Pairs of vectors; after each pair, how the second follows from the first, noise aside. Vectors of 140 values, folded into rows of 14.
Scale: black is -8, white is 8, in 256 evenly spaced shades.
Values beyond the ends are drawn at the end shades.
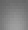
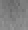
reversed, negated, shrunk.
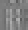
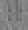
reversed, negated, shrunk.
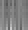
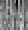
reversed, negated, scaled up.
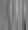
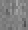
partly zeroed.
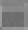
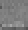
negated, partly zeroed.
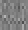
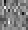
reversed, negated, scaled up.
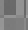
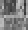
scaled up.
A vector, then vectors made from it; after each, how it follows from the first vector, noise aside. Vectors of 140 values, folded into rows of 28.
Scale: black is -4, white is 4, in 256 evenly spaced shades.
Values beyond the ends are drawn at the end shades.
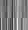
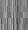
negated, shrunk.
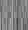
negated, shrunk.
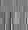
wrapped around, partly zeroed.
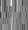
wrapped around, partly zeroed.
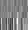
partly zeroed.
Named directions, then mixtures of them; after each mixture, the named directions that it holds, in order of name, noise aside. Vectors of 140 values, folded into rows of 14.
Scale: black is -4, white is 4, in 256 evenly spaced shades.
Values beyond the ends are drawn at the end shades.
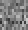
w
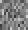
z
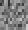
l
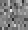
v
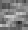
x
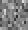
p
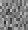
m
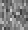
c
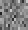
m, v, z.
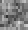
p, x.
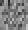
l.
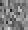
c, l, m.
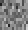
l, v.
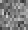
x, z.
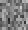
p, w, z.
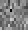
m, v.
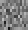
m, p, z.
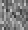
c.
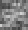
x.
